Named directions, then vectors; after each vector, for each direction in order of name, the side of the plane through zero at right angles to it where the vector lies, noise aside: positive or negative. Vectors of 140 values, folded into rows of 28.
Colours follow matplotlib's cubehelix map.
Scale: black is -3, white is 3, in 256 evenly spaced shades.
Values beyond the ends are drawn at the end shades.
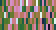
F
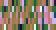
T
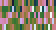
negative, positive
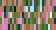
negative, positive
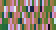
positive, negative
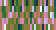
negative, positive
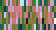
positive, positive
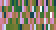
negative, positive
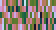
negative, negative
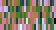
negative, negative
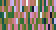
positive, negative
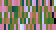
negative, negative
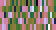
negative, positive
